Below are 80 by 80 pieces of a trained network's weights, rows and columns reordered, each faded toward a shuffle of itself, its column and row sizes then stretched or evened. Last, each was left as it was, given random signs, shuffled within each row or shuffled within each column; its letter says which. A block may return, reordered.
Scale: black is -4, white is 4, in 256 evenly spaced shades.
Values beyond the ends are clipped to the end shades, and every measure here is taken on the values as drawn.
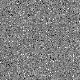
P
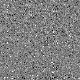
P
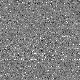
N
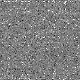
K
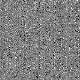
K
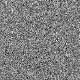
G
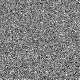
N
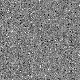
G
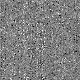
G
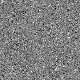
G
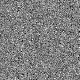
G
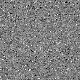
N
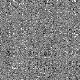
K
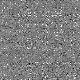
K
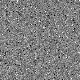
G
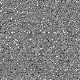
N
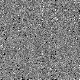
P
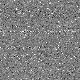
N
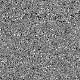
N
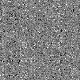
K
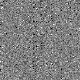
K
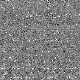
K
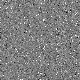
G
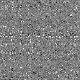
K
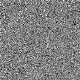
P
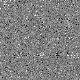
P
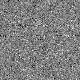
N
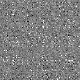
K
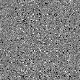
K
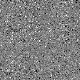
P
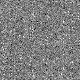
G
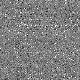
K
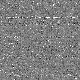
N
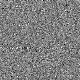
N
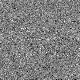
N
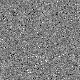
N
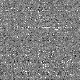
K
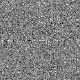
P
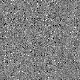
K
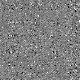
P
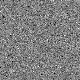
N
